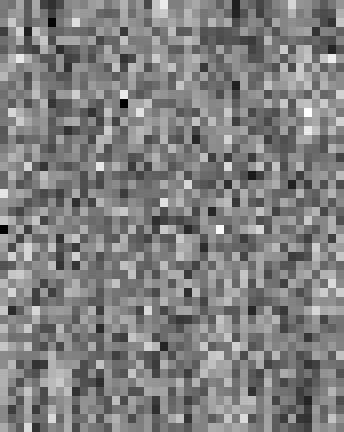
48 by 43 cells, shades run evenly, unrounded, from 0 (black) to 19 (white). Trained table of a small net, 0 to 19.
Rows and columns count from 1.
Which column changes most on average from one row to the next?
10
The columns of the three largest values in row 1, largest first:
21, 37, 20
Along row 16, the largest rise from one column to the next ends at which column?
13
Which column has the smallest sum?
32
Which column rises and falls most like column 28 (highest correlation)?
17
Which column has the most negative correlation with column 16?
41
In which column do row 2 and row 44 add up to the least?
30
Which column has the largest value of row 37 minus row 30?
8
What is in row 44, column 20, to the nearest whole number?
12
